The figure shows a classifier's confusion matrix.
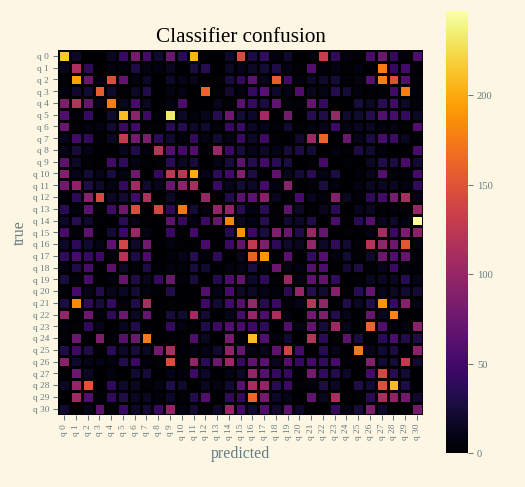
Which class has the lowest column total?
q 24
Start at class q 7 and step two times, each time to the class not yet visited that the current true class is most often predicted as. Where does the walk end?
q 28
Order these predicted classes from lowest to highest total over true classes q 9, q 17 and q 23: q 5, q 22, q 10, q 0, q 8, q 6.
q 8, q 10, q 6, q 0, q 22, q 5
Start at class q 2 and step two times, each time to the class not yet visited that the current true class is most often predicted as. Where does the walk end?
q 27
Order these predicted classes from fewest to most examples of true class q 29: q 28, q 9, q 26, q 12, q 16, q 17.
q 9, q 26, q 12, q 17, q 28, q 16
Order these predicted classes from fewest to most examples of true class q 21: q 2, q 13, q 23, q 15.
q 23, q 13, q 2, q 15
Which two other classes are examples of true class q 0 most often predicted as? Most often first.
q 11, q 15
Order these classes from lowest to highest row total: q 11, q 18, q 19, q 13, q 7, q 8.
q 18, q 8, q 19, q 11, q 7, q 13
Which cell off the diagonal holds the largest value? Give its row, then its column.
q 14, q 30
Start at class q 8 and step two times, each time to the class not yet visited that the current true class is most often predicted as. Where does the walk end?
q 10
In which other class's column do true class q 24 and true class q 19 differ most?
q 16
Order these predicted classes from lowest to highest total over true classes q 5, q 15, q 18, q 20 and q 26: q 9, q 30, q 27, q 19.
q 30, q 27, q 19, q 9
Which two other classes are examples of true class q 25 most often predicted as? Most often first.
q 19, q 9
